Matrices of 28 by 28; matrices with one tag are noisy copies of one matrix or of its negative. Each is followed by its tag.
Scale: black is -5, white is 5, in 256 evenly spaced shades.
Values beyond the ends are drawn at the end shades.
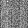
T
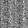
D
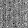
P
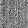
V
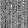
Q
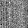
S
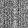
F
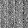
D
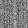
F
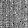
P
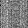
T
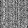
V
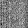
S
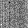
S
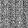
D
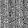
D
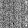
P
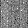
T
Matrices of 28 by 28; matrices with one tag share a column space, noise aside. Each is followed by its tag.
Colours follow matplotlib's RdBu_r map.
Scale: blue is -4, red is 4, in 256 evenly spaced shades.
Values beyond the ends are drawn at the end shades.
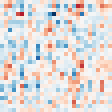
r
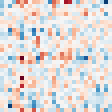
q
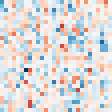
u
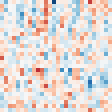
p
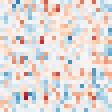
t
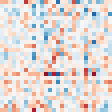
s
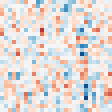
t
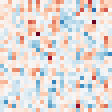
p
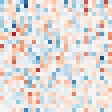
u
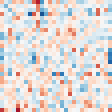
s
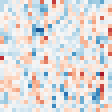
t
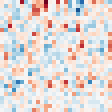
u
